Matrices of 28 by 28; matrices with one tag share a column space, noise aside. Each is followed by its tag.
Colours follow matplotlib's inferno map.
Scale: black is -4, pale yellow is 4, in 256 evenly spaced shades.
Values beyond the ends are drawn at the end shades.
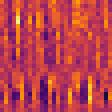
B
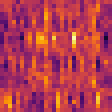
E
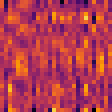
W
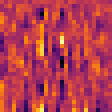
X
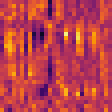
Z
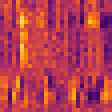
B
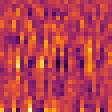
X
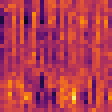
B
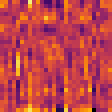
W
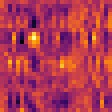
E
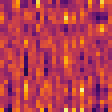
W
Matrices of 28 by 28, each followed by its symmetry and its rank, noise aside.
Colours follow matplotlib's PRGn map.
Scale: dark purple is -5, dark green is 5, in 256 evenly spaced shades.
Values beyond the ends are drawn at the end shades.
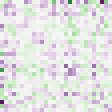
symmetric, rank four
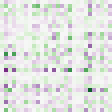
no symmetry, rank three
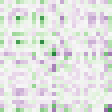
symmetric, rank three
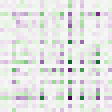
no symmetry, rank two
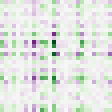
no symmetry, rank two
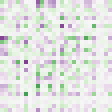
symmetric, rank four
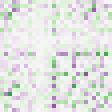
antisymmetric, rank four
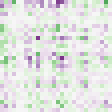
no symmetry, rank three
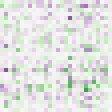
no symmetry, rank four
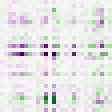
no symmetry, rank two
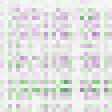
no symmetry, rank two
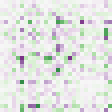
antisymmetric, rank four
